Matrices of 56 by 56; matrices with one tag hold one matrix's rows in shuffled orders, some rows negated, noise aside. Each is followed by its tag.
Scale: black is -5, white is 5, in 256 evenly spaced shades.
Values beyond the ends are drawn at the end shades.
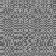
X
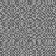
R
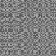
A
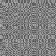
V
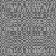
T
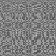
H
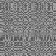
X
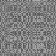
T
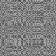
T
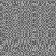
V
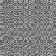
X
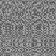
H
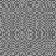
R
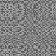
A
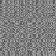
R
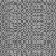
T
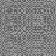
T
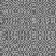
V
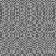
R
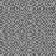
R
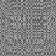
T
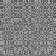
X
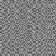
R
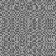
R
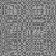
T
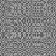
T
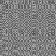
V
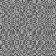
R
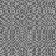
R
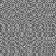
R
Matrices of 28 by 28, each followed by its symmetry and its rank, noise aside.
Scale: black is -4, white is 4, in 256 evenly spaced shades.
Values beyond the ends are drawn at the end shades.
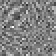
symmetric, rank six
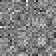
symmetric, rank six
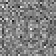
no symmetry, rank six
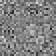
symmetric, rank five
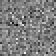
no symmetry, rank seven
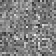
symmetric, rank six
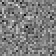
symmetric, rank six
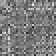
symmetric, rank five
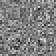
antisymmetric, rank six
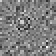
symmetric, rank seven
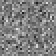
no symmetry, rank six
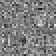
antisymmetric, rank six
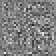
no symmetry, rank seven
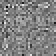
symmetric, rank six
